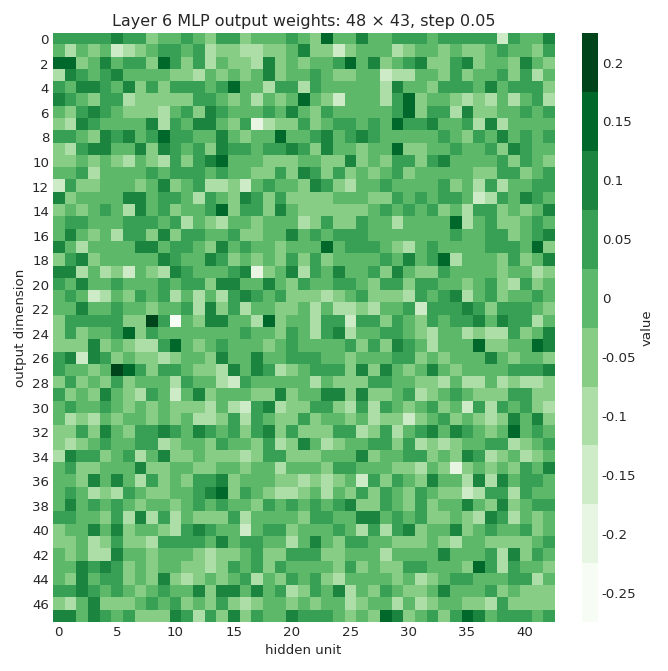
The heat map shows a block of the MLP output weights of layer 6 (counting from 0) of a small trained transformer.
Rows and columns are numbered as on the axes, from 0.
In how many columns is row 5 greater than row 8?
8
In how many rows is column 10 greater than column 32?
14
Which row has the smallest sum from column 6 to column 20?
30
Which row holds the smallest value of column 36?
13
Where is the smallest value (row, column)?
23, 10
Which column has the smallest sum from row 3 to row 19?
17
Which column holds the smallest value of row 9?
1
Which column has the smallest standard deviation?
11
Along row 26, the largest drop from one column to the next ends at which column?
2
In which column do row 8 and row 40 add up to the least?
16
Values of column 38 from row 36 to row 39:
0.1 0.05 0.1 0.05
